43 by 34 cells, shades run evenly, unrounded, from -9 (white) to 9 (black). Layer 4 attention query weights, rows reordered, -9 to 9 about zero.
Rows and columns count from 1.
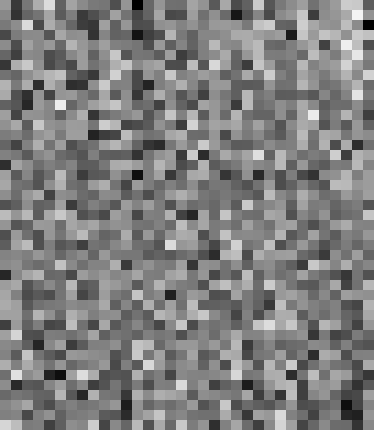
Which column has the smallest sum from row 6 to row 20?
33
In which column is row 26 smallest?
22
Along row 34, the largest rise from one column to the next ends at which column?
3
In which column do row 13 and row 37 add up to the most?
13
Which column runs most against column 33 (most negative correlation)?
17
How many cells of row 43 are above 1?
14
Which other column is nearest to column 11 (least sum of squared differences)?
19
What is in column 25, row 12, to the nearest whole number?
2
